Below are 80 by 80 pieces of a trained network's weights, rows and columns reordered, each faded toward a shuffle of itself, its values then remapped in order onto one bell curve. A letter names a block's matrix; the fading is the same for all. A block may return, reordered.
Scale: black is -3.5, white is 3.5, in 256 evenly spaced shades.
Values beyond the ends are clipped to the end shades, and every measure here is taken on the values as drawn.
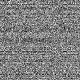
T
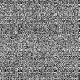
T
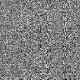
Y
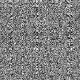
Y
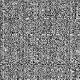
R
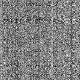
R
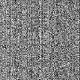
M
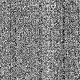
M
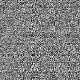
Y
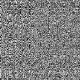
Y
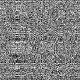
T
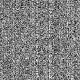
M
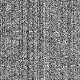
R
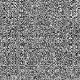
Y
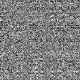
T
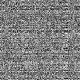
T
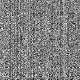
R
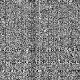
R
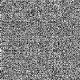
Y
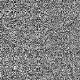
Y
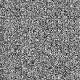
M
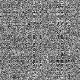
Y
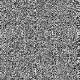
Y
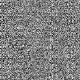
Y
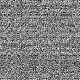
T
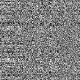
Y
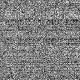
T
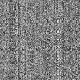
M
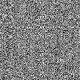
M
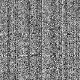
R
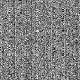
M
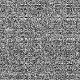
T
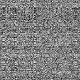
T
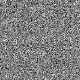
Y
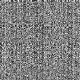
R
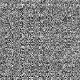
Y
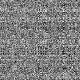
T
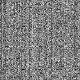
R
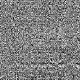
T
